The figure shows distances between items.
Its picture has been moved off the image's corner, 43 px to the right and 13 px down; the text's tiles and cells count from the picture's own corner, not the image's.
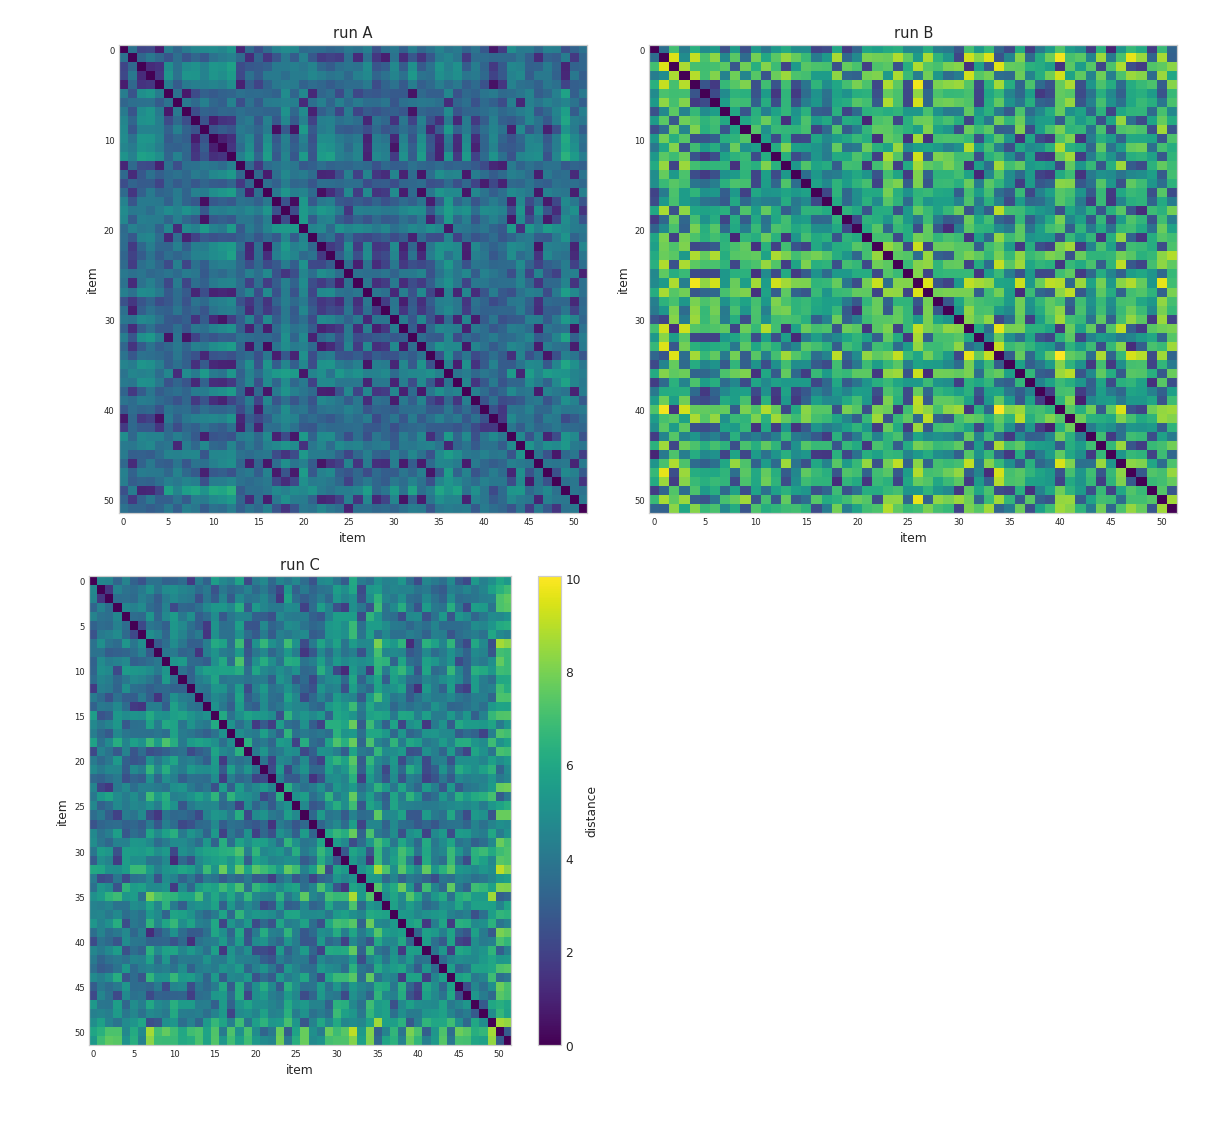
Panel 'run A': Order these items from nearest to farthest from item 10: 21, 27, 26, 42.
27, 21, 42, 26
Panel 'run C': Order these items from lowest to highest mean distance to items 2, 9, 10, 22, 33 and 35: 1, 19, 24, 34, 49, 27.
27, 1, 19, 24, 34, 49
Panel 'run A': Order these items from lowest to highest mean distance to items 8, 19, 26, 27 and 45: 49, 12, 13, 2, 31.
12, 31, 13, 2, 49
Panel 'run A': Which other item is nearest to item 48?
45
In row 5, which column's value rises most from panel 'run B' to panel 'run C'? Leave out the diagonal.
32
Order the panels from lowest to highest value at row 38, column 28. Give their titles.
run A, run C, run B
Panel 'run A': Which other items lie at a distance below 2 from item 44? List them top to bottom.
6, 20, 36
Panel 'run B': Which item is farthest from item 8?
46
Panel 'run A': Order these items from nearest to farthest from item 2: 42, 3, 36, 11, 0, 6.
3, 0, 42, 6, 36, 11
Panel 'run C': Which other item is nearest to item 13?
8
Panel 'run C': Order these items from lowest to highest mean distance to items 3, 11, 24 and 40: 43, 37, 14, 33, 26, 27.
27, 26, 33, 43, 14, 37
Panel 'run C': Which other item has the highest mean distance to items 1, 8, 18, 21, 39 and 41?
32
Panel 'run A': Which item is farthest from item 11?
49
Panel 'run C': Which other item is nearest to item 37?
47
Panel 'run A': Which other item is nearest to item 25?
51
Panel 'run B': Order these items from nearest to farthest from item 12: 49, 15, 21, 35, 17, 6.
6, 15, 17, 35, 49, 21
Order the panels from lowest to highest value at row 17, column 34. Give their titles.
run A, run B, run C
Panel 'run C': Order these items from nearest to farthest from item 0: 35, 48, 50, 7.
7, 48, 35, 50
